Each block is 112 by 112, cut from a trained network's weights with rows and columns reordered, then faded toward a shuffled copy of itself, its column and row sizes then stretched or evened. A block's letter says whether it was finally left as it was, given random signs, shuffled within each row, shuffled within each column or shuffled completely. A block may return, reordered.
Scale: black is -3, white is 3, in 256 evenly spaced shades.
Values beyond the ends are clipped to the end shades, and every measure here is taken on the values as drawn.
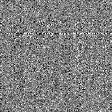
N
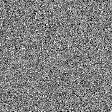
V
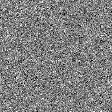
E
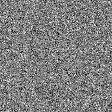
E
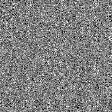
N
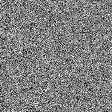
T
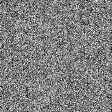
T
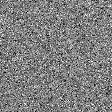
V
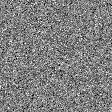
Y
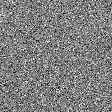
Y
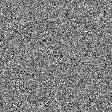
V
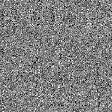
N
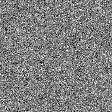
T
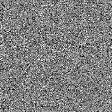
N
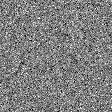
Y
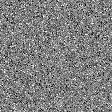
Y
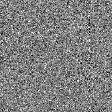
N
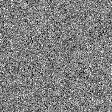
T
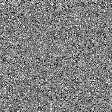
E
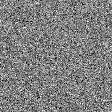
V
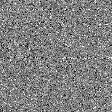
E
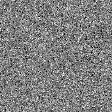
T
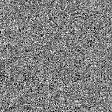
N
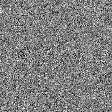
N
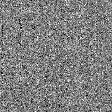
T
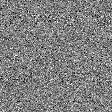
V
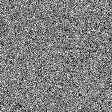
Y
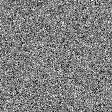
Y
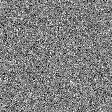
Y
